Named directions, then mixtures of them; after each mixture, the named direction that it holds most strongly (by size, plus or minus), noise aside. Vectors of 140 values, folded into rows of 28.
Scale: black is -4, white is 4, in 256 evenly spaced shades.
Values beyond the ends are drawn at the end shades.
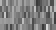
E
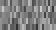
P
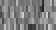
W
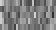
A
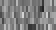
W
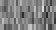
W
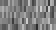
P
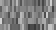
W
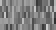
E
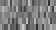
P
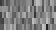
E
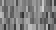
W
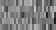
E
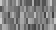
A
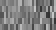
E
